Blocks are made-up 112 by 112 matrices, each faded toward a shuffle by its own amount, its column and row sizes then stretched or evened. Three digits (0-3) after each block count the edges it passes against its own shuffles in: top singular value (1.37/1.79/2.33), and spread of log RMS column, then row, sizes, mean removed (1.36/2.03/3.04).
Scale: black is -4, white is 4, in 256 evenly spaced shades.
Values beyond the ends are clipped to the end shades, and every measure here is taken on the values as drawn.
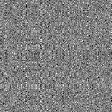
3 2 0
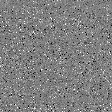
0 1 1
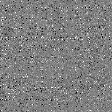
1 2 2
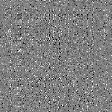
3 2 1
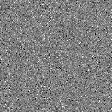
2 1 0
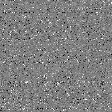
1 1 2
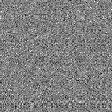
3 0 1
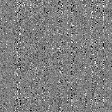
2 3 1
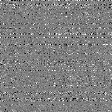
2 1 3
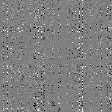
1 3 2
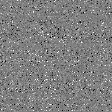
0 1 2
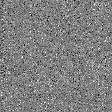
1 1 0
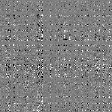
1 3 3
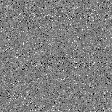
1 0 1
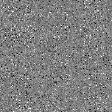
0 2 1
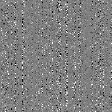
2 3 0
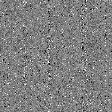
1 2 0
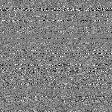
0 0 3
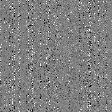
0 3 0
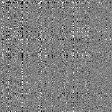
3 3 2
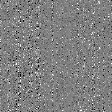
1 3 0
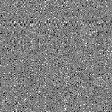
3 1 1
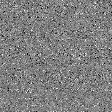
0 0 2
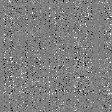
0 3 2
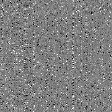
2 2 0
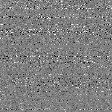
0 0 3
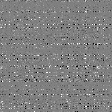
2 2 3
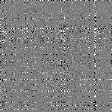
1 3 3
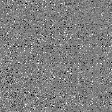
0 2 2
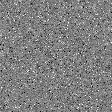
0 0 0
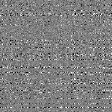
2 2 3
